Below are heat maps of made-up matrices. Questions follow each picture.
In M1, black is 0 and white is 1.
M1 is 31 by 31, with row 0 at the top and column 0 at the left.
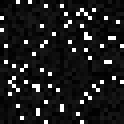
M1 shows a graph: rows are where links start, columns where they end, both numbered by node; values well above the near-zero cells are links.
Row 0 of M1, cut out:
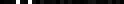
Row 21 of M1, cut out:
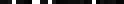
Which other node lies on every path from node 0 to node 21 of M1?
node 4
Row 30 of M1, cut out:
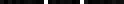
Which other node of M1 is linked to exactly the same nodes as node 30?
node 25
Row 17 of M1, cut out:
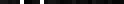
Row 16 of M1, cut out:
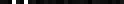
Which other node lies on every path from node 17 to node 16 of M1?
node 10
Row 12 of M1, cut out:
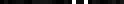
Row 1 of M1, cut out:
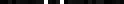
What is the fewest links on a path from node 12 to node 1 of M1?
5
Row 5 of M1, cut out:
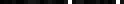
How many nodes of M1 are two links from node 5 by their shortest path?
1
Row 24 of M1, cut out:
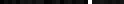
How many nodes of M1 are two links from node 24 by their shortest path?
3
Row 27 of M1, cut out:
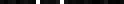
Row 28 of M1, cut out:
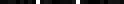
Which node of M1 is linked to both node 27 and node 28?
node 9
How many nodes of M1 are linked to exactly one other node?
6
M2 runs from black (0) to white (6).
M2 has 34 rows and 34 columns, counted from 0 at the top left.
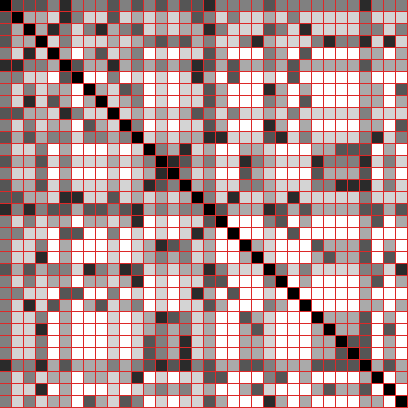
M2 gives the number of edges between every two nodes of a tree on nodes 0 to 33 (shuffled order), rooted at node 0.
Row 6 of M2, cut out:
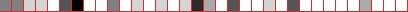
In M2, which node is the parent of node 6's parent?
5
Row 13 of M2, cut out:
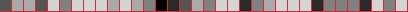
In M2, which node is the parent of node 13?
30
